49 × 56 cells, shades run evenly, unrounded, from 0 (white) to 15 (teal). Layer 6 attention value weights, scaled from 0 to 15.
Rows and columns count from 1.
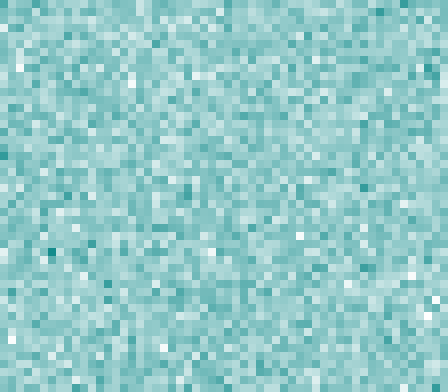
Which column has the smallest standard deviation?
43
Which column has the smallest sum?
40
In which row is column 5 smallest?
16
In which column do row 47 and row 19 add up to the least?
39
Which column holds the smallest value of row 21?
20
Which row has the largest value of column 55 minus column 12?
49
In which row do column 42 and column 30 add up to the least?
13
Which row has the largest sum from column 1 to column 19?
26
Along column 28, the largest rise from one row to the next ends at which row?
3
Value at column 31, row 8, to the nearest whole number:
4
